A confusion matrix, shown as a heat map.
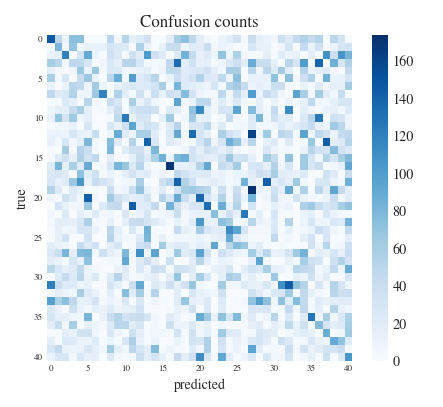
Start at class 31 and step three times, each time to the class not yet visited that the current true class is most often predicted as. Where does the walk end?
36
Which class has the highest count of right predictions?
16
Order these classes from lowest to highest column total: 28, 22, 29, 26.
22, 26, 28, 29
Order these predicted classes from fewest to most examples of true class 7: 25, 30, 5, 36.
5, 30, 25, 36
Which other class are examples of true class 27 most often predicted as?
12
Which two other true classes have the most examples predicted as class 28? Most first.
33, 10
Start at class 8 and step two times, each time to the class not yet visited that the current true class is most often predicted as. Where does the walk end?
4
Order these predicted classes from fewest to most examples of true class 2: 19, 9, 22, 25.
22, 9, 19, 25
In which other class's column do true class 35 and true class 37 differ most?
20
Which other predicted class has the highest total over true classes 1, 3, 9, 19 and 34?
27
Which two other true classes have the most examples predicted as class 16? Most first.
21, 10
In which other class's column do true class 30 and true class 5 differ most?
11
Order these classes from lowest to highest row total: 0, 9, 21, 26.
26, 9, 0, 21
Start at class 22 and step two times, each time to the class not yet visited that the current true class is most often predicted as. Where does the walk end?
25
